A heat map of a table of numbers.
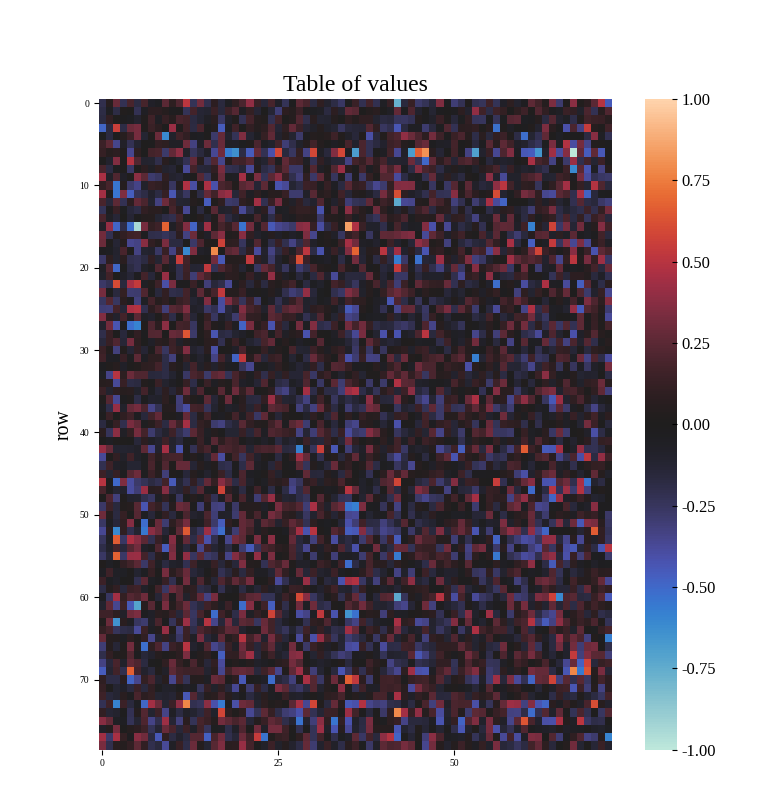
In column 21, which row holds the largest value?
19
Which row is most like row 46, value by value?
11
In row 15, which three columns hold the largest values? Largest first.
35, 9, 64
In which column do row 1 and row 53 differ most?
2
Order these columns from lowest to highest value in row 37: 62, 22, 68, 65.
62, 68, 22, 65
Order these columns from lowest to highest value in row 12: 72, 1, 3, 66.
72, 3, 1, 66
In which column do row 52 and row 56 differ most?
12
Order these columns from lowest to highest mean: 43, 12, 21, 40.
40, 43, 21, 12
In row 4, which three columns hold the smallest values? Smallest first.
9, 60, 38
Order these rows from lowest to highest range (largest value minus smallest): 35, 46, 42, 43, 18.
35, 43, 46, 42, 18
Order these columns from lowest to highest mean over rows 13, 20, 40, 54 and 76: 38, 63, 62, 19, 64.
62, 64, 19, 63, 38
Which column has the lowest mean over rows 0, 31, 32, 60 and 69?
42
